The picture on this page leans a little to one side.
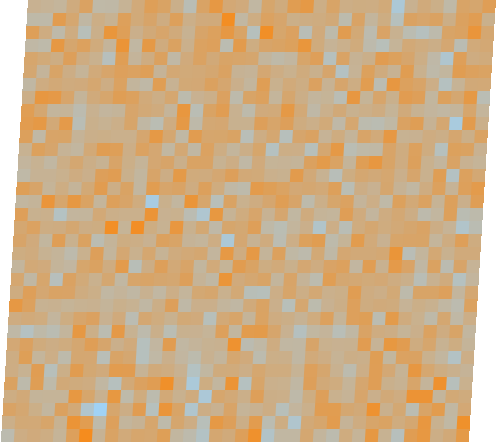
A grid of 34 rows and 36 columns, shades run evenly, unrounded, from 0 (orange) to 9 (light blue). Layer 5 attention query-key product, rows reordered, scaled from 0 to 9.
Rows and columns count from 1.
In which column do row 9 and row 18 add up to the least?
13
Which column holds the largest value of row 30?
15
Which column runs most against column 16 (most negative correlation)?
6
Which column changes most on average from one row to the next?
17
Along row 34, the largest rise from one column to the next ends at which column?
21
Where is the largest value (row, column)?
32, 8
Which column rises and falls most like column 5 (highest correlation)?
14
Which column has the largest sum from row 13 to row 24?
35
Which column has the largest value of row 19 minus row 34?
7
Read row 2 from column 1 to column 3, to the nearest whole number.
6 6 2
